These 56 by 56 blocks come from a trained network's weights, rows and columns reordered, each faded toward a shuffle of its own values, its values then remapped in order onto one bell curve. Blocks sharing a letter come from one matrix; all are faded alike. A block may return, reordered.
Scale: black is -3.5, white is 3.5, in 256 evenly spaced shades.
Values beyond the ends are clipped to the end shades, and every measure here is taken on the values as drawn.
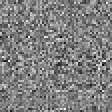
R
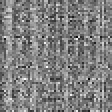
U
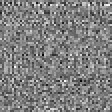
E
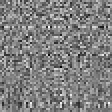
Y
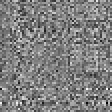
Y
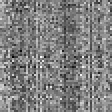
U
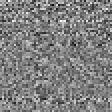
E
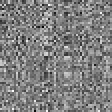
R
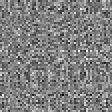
Y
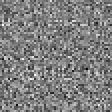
E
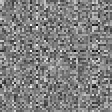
Y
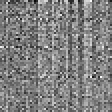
U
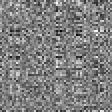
Y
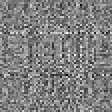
Y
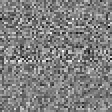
E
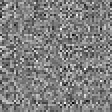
R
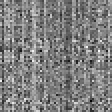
U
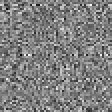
E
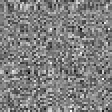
R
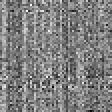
U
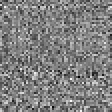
E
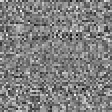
R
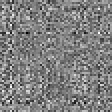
Y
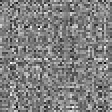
Y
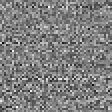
E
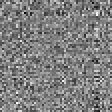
R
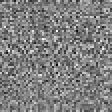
R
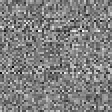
E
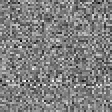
E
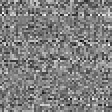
E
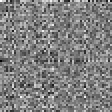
Y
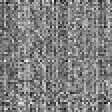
U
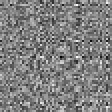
Y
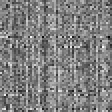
U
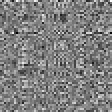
Y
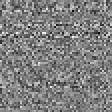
E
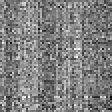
U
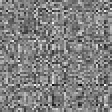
Y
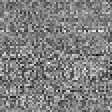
E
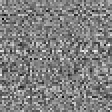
E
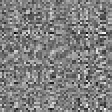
Y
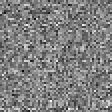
E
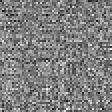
R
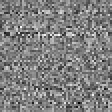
E
